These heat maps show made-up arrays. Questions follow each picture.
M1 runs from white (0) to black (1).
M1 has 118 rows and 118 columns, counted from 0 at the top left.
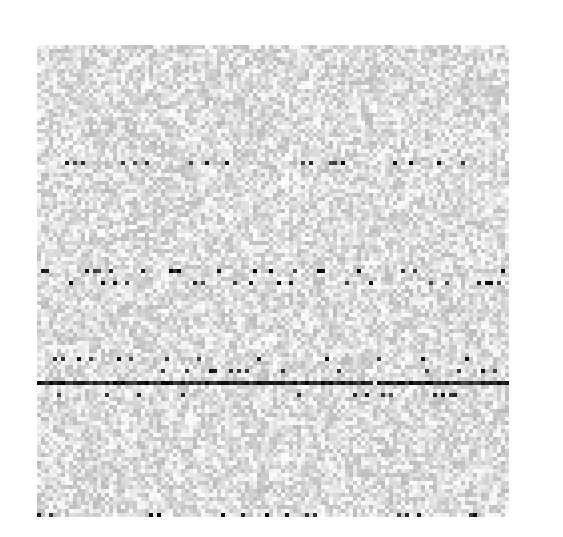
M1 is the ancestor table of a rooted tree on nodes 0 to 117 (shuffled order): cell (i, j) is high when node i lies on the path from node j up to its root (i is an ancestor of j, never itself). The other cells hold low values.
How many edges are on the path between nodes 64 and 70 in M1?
2
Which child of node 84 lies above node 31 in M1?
81
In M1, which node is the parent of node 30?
117
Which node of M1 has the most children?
56
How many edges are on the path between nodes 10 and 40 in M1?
2
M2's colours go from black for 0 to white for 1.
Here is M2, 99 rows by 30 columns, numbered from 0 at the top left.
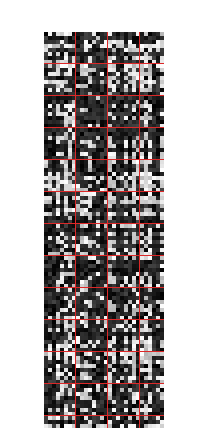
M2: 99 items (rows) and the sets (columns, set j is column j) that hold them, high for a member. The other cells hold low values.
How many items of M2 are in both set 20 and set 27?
5
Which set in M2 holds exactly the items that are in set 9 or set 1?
3
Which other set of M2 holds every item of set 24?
22
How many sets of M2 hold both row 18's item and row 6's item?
8
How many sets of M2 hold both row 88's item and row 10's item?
2
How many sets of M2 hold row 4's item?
10
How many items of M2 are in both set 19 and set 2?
3
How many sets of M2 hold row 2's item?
11
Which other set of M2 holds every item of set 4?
16
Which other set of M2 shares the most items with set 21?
10
